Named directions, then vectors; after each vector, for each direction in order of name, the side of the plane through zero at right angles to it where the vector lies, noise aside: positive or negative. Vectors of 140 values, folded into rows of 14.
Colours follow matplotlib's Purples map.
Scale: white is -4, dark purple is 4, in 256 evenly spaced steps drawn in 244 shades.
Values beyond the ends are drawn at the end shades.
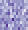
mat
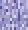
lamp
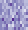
positive, positive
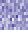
negative, negative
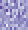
positive, negative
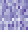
negative, negative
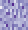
negative, positive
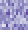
negative, positive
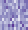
negative, negative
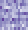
positive, positive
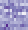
negative, positive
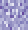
positive, negative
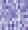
negative, negative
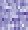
positive, positive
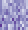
positive, positive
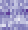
negative, positive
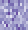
negative, positive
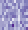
negative, negative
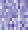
negative, negative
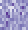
negative, positive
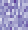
positive, negative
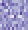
negative, positive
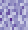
negative, positive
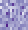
negative, positive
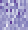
positive, negative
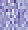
positive, negative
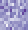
positive, negative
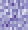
negative, positive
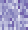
negative, negative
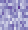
negative, negative
